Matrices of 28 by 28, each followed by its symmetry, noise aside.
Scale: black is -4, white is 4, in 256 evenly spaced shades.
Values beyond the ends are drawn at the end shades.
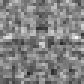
mirrored left to right.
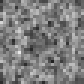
mirrored top to bottom.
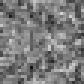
mirrored top to bottom.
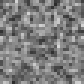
mirrored left to right.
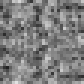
mirrored top to bottom.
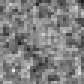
symmetric across the other diagonal.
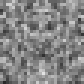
mirrored left to right.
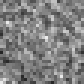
symmetric across the other diagonal.
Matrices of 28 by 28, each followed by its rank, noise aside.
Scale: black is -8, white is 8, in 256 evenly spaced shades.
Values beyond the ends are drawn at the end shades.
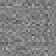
six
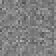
five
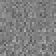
four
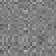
three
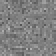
seven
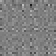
three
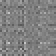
three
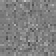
six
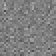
five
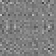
three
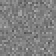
seven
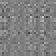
three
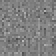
six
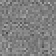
five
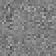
six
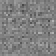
seven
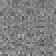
four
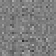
four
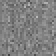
six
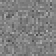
six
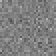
five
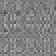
three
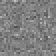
six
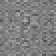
four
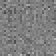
five
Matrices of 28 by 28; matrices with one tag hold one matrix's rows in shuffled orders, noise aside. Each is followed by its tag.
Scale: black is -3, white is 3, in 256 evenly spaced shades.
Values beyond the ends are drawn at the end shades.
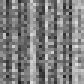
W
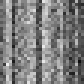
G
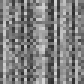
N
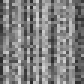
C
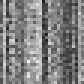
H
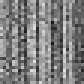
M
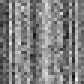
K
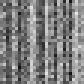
W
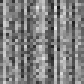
N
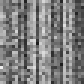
M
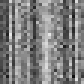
K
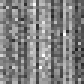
M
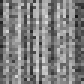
C
